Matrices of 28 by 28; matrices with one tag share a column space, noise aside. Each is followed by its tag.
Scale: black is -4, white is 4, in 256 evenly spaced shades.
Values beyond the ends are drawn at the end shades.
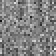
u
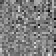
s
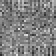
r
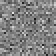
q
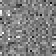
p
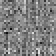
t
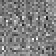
u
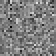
q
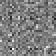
u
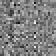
p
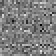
q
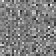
p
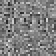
q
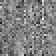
s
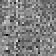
u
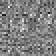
q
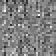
s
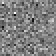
q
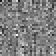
r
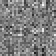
r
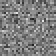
q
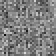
r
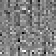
t
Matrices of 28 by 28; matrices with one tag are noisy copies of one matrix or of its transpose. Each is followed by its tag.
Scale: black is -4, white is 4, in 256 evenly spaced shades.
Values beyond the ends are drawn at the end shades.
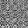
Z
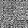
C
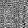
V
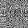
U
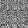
Z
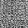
C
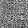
C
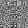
U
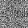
U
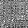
C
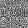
U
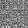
Z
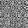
Z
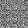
Z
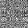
U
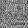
V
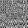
V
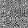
U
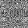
U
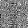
U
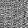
V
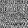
V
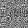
U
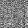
V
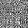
C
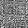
C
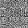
U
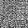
C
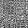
C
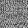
V
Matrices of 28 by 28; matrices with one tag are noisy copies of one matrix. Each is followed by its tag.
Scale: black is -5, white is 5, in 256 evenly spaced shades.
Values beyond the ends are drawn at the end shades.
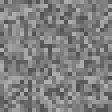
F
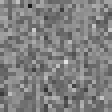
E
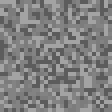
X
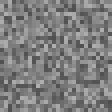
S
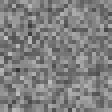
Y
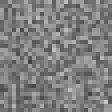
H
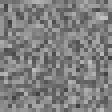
S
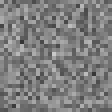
F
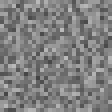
X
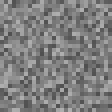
F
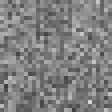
E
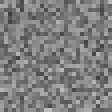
X
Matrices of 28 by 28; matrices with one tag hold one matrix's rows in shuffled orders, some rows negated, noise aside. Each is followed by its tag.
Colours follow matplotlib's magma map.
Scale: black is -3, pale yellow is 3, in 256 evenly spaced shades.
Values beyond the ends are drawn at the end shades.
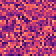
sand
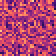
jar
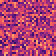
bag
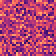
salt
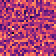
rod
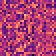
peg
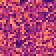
salt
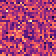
sand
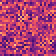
sand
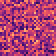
rod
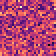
jar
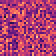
bag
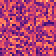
salt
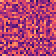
bag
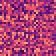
rod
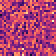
rod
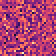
peg
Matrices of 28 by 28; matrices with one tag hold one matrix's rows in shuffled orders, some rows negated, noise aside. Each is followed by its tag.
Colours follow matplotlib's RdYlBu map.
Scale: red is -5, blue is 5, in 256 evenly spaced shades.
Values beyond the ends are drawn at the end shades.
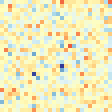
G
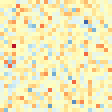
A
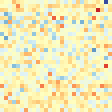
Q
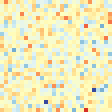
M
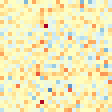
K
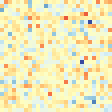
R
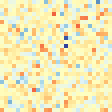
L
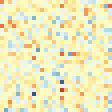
G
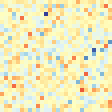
M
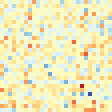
R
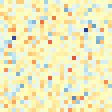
A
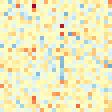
G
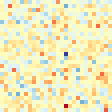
L
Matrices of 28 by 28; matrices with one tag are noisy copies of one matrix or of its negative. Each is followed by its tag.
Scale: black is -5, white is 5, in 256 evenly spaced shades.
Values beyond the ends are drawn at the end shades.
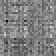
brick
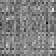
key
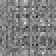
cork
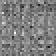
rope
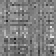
brick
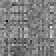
brick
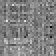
brick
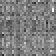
key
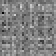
rope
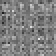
rope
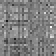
brick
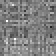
brick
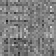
brick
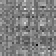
cork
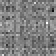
key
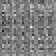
rope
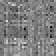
brick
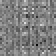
cork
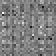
rope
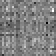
key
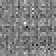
cork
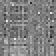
brick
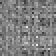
cork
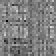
brick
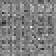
rope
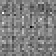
rope
